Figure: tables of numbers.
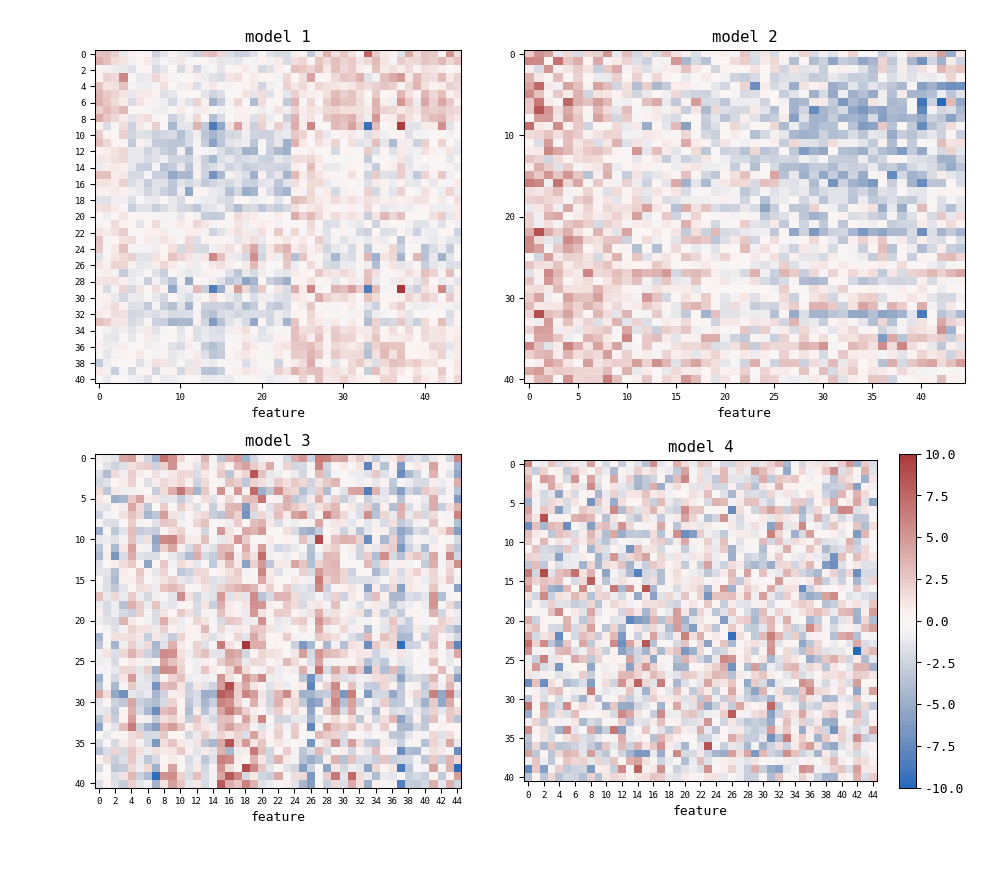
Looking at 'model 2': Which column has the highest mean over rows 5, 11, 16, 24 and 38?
0
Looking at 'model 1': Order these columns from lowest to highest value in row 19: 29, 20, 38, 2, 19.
20, 19, 38, 29, 2
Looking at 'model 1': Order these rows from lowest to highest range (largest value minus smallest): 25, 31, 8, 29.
31, 8, 25, 29
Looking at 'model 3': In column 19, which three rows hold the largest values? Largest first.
2, 4, 36
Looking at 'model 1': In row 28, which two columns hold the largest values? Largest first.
33, 40
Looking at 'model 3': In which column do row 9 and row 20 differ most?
27
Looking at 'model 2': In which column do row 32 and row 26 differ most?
40
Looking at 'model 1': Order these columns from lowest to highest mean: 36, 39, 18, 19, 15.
15, 19, 18, 39, 36
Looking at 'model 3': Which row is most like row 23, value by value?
38
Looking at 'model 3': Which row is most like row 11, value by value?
32
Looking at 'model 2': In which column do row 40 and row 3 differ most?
8
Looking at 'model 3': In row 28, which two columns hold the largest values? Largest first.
16, 29
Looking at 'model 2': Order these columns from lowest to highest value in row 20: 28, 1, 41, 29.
29, 28, 41, 1
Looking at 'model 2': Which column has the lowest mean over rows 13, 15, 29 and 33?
37
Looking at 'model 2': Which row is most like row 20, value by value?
28
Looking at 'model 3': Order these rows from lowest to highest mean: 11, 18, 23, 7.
23, 11, 18, 7
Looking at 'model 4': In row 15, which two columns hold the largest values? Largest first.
8, 32
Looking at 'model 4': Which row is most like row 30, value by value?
13
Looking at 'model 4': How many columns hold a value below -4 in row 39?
5
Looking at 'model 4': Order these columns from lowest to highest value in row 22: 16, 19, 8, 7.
19, 8, 7, 16
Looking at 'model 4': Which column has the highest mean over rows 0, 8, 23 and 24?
0
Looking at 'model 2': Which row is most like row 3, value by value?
17
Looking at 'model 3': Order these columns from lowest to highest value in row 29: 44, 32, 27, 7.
7, 27, 44, 32
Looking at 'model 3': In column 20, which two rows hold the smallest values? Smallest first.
4, 17
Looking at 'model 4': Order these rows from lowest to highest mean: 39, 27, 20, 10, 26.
20, 26, 39, 10, 27
